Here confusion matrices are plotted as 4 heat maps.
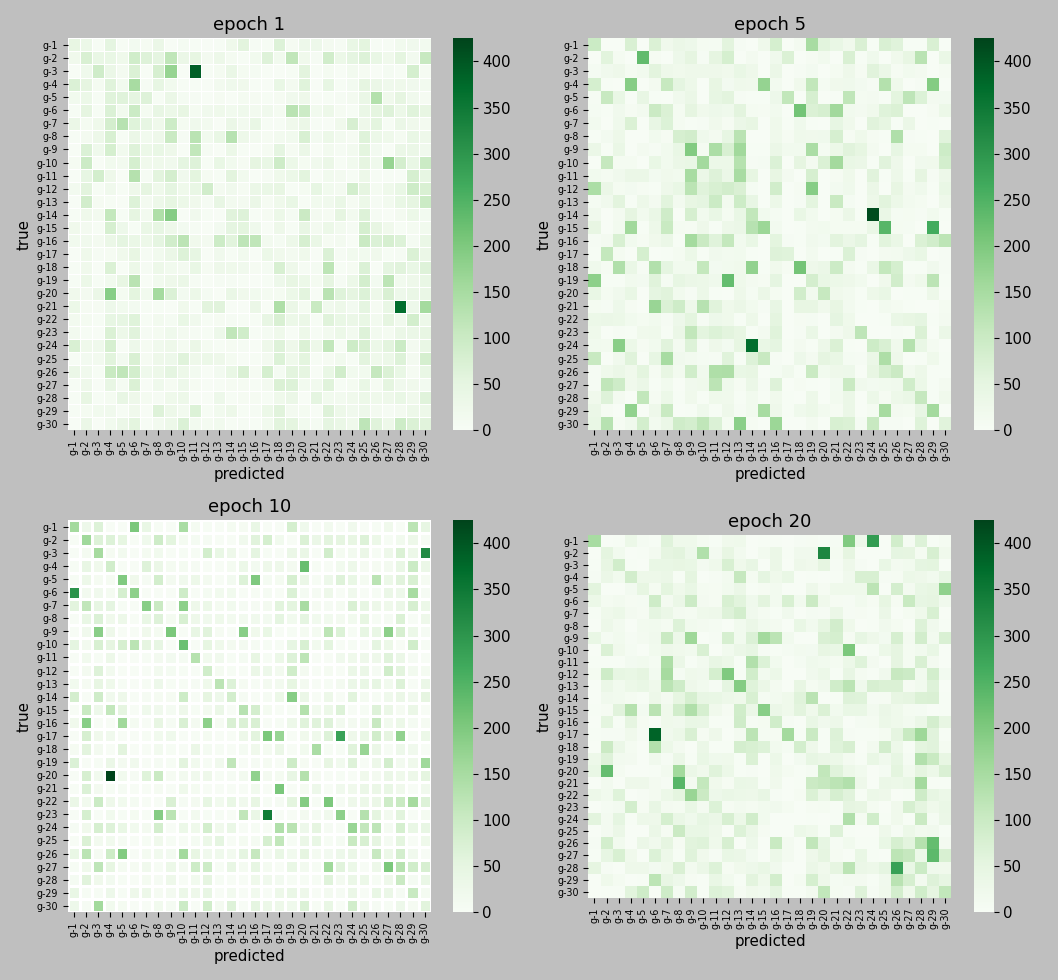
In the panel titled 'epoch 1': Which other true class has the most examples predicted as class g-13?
g-16
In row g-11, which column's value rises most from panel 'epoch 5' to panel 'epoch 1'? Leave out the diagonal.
g-6
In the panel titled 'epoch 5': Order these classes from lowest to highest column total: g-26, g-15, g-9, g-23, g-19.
g-23, g-15, g-26, g-19, g-9
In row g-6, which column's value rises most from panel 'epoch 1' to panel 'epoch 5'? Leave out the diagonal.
g-18
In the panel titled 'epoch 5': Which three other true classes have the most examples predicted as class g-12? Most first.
g-19, g-26, g-16
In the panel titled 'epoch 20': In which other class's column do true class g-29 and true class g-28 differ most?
g-26
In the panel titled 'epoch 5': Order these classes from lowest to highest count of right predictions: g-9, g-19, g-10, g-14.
g-19, g-14, g-10, g-9
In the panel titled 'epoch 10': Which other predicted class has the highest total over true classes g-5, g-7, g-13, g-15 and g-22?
g-20
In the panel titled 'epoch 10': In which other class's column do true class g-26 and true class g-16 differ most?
g-12
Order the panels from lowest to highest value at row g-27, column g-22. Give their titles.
epoch 20, epoch 1, epoch 5, epoch 10
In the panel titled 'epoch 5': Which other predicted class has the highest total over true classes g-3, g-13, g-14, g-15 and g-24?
g-25
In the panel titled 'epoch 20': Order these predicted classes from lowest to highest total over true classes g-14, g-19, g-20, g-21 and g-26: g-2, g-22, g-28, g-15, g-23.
g-15, g-23, g-22, g-2, g-28
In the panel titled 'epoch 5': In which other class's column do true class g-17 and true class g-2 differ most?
g-5
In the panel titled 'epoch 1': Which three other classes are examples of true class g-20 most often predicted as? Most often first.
g-4, g-8, g-22
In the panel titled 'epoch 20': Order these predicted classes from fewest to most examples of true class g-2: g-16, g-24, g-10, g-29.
g-24, g-16, g-29, g-10
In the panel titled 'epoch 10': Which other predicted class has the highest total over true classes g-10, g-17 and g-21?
g-18
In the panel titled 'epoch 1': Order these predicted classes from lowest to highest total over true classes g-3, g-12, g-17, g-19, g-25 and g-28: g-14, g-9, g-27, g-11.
g-14, g-27, g-9, g-11
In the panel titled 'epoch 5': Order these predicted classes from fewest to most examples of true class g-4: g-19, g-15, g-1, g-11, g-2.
g-2, g-11, g-1, g-19, g-15
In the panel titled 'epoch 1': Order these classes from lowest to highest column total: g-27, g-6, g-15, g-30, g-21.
g-21, g-15, g-27, g-30, g-6
